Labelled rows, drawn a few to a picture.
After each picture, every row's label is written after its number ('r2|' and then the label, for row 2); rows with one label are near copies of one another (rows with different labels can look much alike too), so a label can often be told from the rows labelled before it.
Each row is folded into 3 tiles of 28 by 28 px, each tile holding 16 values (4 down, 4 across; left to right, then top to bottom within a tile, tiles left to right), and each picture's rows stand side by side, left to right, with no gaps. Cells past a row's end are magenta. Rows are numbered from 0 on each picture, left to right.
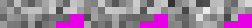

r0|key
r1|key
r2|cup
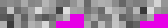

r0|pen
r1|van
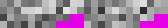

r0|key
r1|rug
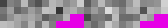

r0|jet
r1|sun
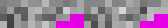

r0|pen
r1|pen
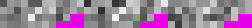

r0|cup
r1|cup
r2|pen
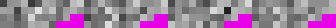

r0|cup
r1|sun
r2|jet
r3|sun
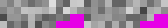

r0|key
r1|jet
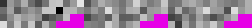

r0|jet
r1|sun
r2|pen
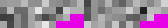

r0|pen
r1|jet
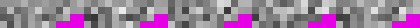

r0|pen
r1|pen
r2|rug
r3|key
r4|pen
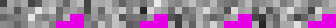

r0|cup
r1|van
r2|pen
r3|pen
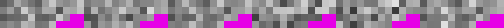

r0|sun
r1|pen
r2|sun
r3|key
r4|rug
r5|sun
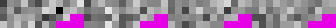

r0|jet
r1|sun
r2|rug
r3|pen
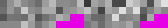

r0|sun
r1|cup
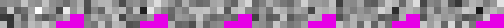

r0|pen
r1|van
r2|key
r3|sun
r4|jet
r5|jet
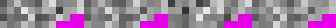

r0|sun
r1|sun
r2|cup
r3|sun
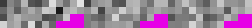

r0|jet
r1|cup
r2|sun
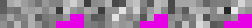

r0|van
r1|cup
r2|van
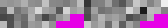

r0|pen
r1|jet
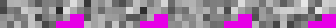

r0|van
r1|jet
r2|van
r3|key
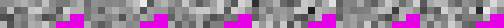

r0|pen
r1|rug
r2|key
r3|jet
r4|jet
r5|van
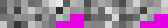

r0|rug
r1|sun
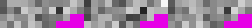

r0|van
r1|jet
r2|van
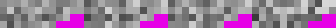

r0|pen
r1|sun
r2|sun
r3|key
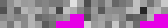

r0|van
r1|jet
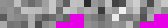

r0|key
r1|cup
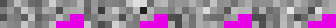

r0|sun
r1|rug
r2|pen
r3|pen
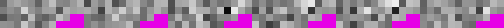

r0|sun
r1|cup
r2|van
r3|rug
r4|rug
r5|van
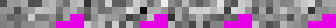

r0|cup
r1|jet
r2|key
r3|rug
